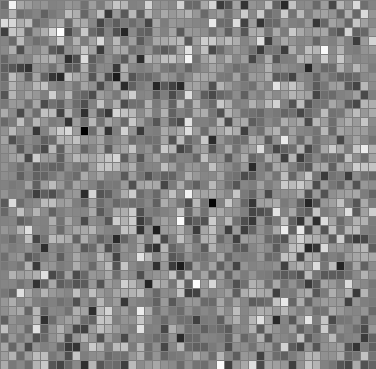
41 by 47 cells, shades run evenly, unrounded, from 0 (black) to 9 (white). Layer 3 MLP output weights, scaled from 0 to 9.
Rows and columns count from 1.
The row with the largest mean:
5
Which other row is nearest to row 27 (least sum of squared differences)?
21
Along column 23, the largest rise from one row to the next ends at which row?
39
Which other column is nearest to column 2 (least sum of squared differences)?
30
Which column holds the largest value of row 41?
28
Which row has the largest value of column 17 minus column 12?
11
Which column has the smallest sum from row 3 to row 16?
18
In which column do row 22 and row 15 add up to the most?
24
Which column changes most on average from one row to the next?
16
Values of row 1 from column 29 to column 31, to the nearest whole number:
3 6 2
